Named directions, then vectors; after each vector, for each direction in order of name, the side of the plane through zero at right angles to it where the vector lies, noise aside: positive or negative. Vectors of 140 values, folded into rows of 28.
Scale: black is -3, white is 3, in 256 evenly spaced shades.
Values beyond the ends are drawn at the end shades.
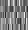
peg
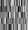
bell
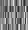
positive, positive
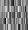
negative, negative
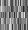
negative, positive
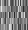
negative, positive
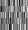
positive, negative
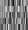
negative, negative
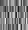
positive, positive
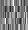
positive, positive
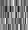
positive, positive
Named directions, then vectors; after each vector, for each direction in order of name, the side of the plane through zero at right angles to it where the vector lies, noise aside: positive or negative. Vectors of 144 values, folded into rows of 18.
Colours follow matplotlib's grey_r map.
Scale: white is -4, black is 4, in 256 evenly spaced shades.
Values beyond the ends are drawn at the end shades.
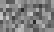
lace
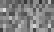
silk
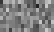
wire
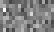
positive, positive, negative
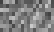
negative, positive, positive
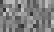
negative, negative, positive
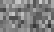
positive, negative, positive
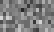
positive, positive, positive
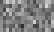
negative, negative, positive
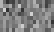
positive, positive, negative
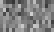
positive, positive, negative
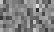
negative, negative, negative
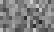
negative, negative, negative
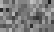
positive, negative, negative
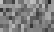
positive, negative, negative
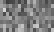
positive, positive, negative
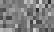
negative, negative, negative
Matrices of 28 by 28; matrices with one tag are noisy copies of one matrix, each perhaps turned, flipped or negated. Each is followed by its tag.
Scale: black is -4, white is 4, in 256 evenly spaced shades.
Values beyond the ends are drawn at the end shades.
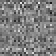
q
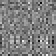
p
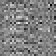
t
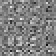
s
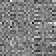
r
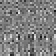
r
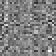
q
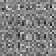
s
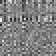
r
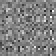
s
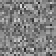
q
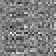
t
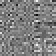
r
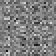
s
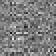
t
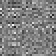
p
